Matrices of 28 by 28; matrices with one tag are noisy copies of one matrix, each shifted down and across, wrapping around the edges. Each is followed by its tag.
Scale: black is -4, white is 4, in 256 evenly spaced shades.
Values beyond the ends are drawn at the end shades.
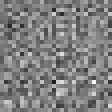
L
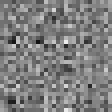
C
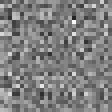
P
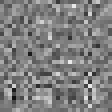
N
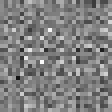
L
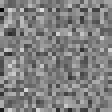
L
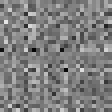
L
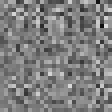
N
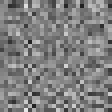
N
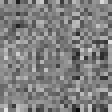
C
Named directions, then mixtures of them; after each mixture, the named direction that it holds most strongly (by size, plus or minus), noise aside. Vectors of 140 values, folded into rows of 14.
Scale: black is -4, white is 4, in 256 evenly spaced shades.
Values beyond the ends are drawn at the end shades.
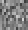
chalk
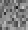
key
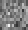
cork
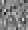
chalk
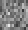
cork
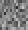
key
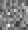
cork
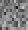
key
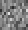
cork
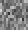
chalk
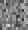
chalk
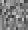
chalk
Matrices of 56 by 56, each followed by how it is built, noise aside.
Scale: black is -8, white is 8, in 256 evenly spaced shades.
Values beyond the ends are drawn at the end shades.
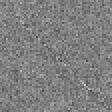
diagonal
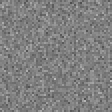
repeating rows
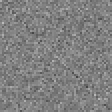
diagonal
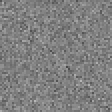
diagonal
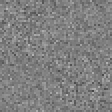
block diagonal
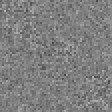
block diagonal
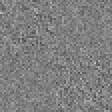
block diagonal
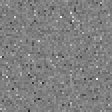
sparse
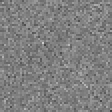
diagonal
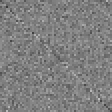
diagonal
